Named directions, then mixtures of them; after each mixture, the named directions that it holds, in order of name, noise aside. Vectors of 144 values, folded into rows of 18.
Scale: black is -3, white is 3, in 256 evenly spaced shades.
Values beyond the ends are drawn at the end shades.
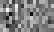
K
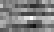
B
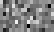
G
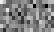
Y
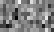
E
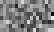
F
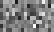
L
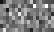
Y.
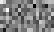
Y.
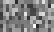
L.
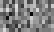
K.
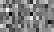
F, K, Y.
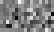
E, F.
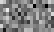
Y.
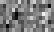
E, L, Y.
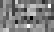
B, G, L.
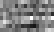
B, F.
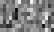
E.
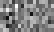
K.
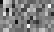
G.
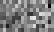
E, K, L.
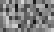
F, K.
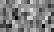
E.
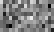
E, G, K.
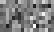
E, L, Y.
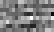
B, E, F.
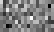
E, G, K.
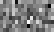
F, G, L.
